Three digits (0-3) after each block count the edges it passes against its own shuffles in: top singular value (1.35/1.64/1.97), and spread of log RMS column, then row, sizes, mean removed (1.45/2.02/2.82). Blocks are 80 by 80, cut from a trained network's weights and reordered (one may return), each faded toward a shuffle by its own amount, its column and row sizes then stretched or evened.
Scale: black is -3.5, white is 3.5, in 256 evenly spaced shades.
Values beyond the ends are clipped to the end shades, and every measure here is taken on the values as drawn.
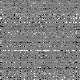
2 1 3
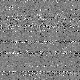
1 0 3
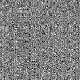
3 0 1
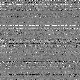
3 0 3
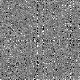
1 2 0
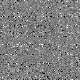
0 0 2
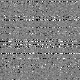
2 0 3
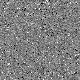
0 0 0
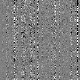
3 3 1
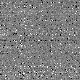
0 1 2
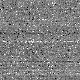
1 0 1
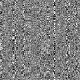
3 3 0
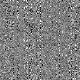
0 3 1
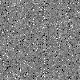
0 1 0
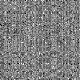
3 0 1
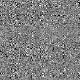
2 2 2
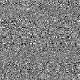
2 0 2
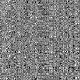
3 1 1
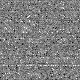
1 0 1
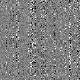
2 3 0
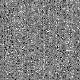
1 1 0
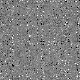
0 2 1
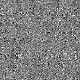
1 1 2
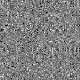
2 0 1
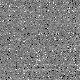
0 1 1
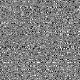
2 1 3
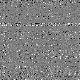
0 1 3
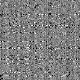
2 0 2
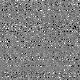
0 1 3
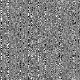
2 3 0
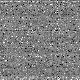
1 0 1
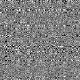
3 1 3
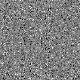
0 2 1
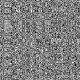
3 1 0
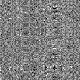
3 1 0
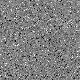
0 0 0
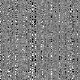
2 3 1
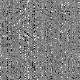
1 3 0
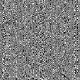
2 3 0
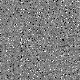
0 1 1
